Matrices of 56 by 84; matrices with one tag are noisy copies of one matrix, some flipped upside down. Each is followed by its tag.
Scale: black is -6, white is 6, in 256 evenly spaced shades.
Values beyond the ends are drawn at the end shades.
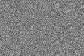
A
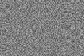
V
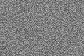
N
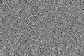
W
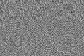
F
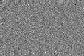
W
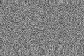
W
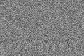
N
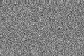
W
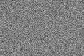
N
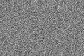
W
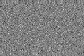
W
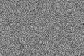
A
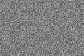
A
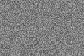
A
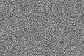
N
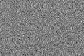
A
